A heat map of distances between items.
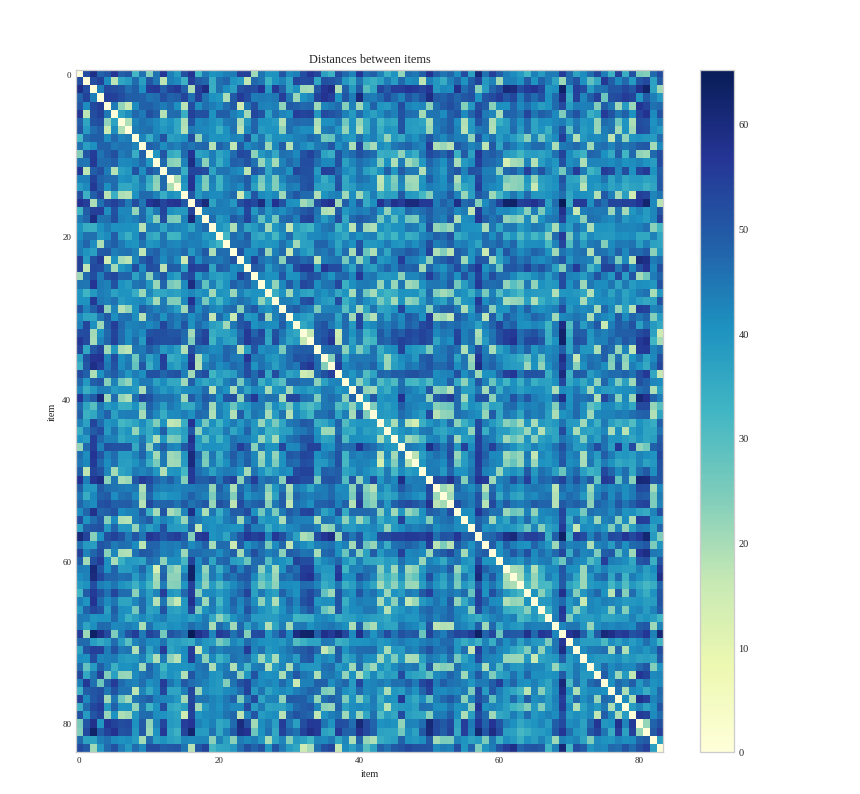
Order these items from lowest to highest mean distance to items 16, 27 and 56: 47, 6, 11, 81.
6, 11, 47, 81
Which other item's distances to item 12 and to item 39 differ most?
53
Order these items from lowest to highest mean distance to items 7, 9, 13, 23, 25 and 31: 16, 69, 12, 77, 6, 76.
6, 77, 76, 12, 16, 69
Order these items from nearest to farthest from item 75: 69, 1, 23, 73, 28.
28, 73, 23, 1, 69
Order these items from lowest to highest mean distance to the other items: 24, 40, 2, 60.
60, 40, 24, 2
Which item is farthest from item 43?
16
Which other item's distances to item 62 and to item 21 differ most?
3
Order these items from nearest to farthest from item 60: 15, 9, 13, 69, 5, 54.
5, 69, 15, 9, 13, 54
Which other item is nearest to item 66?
44
